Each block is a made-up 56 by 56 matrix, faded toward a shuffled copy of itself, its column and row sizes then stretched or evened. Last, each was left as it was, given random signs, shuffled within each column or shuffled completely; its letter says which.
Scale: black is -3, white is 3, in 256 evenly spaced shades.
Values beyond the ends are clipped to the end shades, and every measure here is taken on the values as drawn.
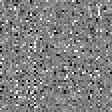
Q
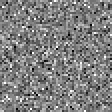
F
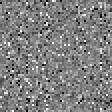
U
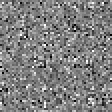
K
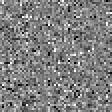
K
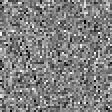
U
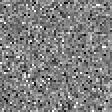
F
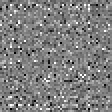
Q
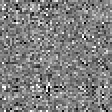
Q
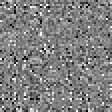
Q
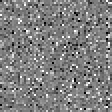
U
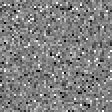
F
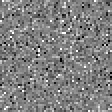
F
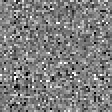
K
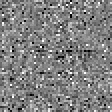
K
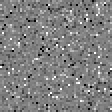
F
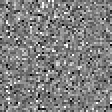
U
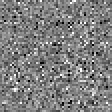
K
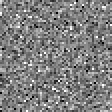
F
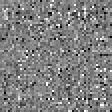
Q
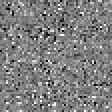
K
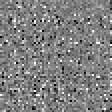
K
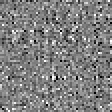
Q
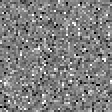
F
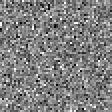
F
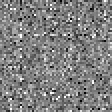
K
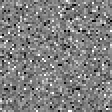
F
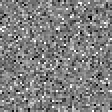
F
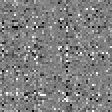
Q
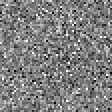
F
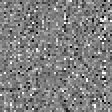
U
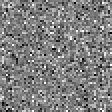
U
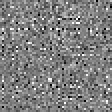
Q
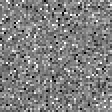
F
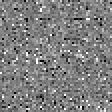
K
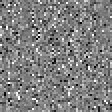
U
